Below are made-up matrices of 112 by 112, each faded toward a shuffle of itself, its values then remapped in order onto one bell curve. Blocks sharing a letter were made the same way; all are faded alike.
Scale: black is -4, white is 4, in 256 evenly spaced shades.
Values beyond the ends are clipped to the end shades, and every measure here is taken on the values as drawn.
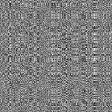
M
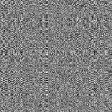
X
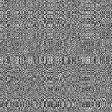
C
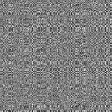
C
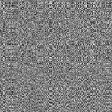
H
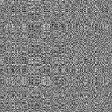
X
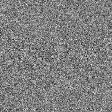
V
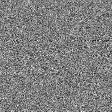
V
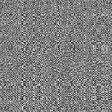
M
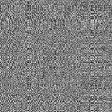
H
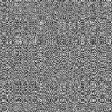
H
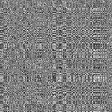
C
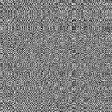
C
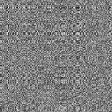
X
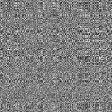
X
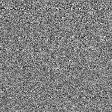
V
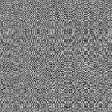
C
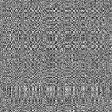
C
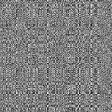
M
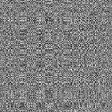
X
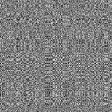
H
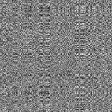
H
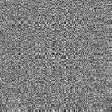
H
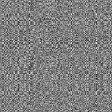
M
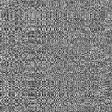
X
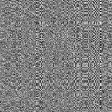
M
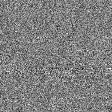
V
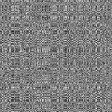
C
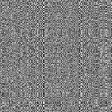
M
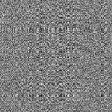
X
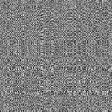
X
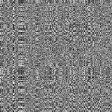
M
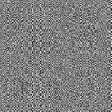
M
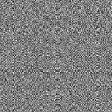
H
